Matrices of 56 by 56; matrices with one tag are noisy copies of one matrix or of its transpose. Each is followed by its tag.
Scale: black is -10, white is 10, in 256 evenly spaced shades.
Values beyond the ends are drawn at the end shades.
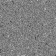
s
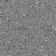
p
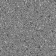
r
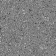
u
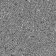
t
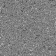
s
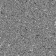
s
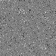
u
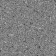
r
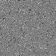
u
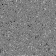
s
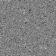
u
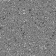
u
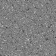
r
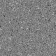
t
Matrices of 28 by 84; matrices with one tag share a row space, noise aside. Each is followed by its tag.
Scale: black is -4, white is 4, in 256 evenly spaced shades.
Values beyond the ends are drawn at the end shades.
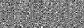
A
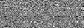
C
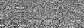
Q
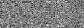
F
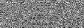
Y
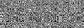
Q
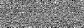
Q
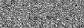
A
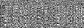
C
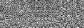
Y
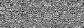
Q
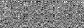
C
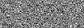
A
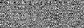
Q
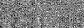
F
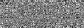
Y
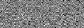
Y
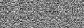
F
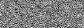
F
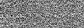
Q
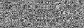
Y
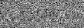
F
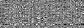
C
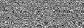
C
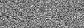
F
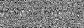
Q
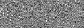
F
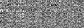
Q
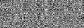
C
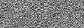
C
